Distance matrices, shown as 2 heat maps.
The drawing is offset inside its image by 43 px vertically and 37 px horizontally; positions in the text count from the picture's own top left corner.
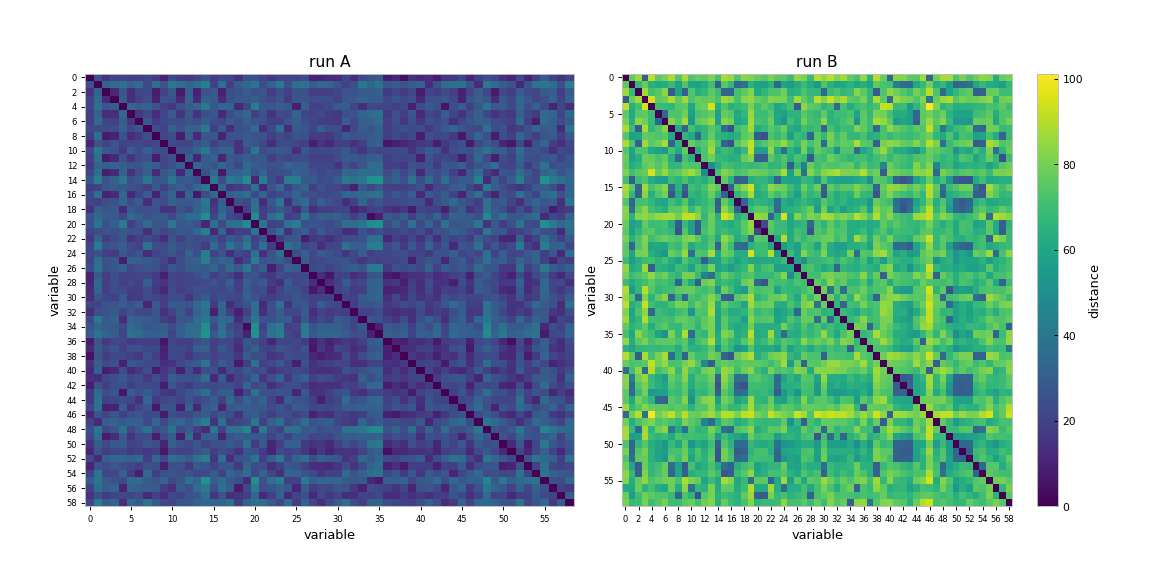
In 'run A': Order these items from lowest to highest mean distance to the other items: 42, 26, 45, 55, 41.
42, 41, 45, 26, 55
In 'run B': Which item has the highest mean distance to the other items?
46
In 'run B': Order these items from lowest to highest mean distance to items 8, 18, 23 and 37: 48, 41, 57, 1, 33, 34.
1, 41, 34, 57, 33, 48
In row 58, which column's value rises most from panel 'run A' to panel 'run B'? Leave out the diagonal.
46
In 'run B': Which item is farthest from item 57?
19
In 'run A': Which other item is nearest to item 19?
34
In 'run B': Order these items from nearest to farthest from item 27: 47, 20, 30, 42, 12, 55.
47, 12, 55, 20, 42, 30
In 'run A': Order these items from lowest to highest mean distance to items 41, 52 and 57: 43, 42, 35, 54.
42, 43, 35, 54
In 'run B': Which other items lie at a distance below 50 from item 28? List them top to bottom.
8, 11, 20, 21, 57
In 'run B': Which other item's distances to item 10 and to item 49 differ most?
29
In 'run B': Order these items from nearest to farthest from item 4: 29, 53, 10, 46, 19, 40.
10, 53, 29, 19, 40, 46
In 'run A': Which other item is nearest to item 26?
22
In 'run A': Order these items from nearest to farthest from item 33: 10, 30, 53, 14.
10, 53, 30, 14
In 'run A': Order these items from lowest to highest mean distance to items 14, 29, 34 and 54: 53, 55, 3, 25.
53, 3, 25, 55
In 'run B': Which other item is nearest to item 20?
21
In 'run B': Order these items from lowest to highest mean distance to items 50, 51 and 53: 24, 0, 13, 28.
24, 28, 13, 0
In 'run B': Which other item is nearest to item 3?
0
